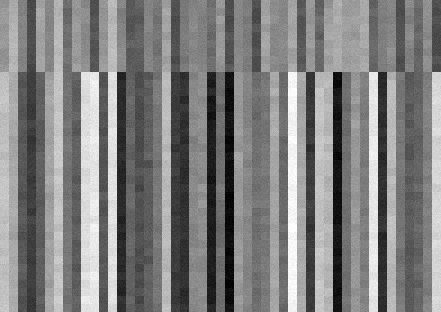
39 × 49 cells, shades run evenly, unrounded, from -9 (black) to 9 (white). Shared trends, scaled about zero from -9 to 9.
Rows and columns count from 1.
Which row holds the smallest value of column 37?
1
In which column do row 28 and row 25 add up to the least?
26
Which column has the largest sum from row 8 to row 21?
33
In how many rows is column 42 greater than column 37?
30
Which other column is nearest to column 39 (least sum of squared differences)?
25
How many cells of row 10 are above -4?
40
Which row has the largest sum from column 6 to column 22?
9
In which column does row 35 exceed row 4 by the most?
11
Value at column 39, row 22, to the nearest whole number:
-1
